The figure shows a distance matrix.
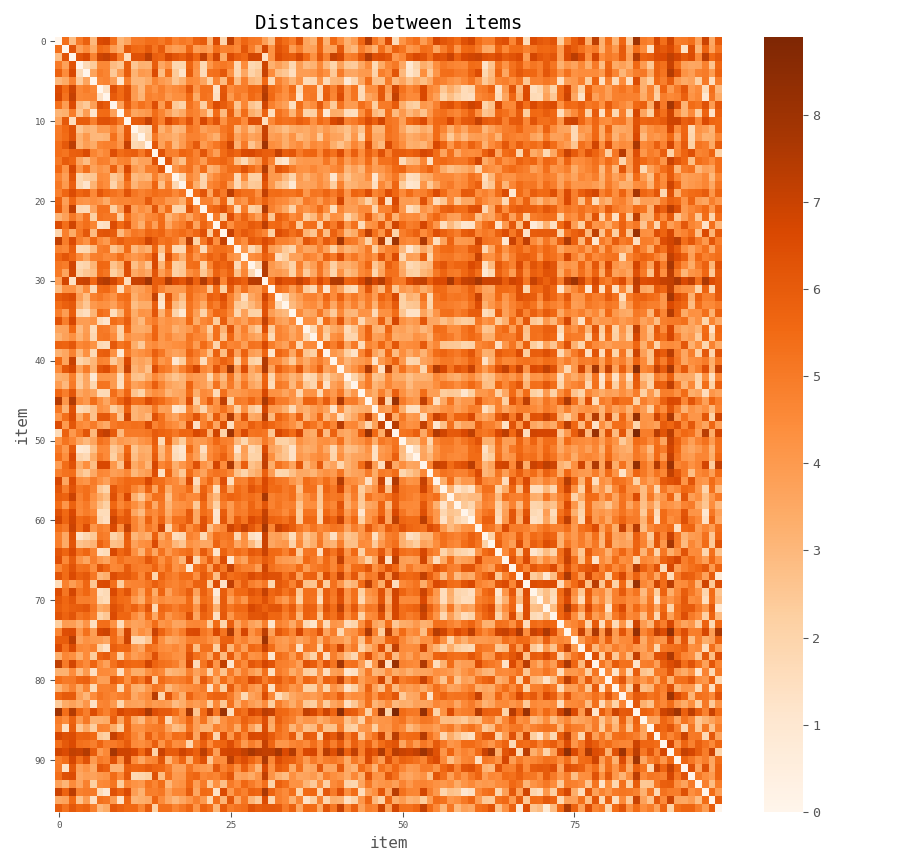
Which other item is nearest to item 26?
51
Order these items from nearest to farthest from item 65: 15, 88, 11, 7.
7, 15, 11, 88
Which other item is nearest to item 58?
56
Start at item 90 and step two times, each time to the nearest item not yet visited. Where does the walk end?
16
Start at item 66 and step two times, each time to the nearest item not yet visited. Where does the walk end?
88
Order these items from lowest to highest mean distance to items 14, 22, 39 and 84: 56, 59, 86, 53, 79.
79, 86, 56, 59, 53
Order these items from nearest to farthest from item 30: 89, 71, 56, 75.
71, 56, 89, 75
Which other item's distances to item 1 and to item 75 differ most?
91
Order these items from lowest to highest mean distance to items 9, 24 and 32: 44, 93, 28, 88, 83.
83, 93, 28, 44, 88
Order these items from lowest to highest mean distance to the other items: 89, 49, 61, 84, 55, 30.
55, 61, 49, 84, 89, 30
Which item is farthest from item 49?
84
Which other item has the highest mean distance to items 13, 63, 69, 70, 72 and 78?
30
